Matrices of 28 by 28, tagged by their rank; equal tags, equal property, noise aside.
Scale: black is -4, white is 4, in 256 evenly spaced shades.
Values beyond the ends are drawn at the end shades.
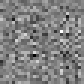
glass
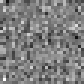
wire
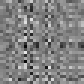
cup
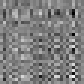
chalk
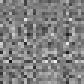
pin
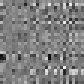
cup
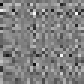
pin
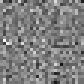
glass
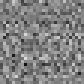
pin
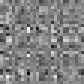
pin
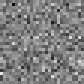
wire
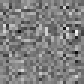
glass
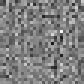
wire
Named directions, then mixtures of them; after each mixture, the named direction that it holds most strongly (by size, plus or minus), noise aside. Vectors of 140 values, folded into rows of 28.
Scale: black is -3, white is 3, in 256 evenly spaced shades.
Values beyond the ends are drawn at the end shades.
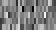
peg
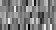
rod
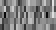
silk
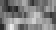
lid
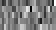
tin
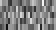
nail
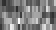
lid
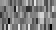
rod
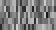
silk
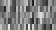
rod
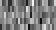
rod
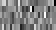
tin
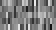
rod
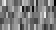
peg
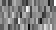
tin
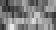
lid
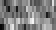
lid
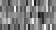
rod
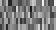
nail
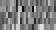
peg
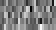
tin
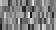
nail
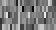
peg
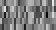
silk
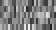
rod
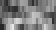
lid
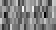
peg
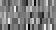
rod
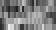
lid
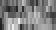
lid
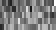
tin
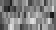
lid
